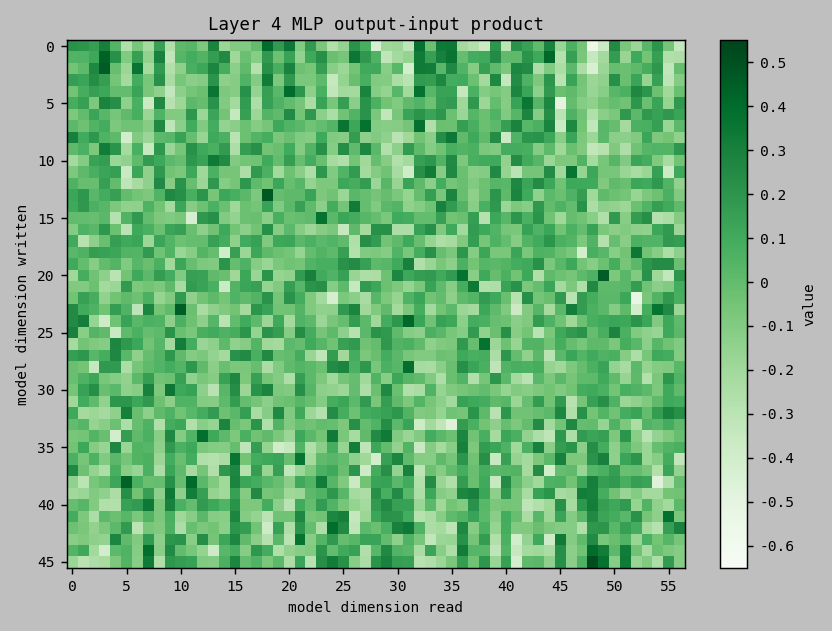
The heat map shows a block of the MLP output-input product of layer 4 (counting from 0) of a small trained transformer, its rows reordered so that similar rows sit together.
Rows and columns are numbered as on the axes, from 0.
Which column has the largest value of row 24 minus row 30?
31
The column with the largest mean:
36
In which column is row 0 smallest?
48
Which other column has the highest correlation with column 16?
27
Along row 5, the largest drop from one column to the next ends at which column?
45
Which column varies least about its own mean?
50
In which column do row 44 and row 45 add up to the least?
41
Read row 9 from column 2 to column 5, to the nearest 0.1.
-0.1 0.3 0.2 -0.2
